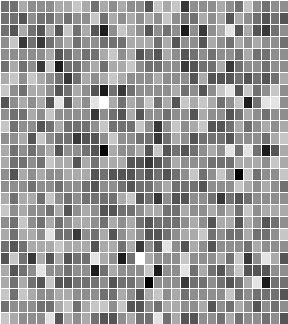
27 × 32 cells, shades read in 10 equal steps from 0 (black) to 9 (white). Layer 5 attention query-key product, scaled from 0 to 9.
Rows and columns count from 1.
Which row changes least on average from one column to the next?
16
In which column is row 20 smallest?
9
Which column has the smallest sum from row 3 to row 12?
18
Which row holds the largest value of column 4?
7
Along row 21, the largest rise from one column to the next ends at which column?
19
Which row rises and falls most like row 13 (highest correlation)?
3
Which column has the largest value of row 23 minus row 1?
21
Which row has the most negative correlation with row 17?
22
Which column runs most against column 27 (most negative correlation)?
28
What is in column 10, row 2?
5
